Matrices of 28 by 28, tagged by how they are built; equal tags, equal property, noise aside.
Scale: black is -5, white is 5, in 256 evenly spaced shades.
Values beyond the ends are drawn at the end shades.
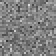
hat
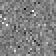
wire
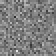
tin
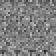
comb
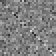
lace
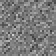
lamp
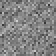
lamp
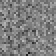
tin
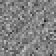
lamp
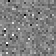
wire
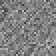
lamp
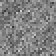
lamp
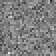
hat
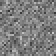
lamp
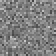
hat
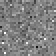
wire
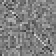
lace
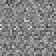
comb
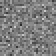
tin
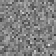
hat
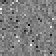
wire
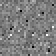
wire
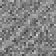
lamp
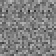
comb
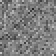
lamp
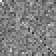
lace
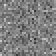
tin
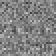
comb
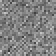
lamp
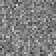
hat
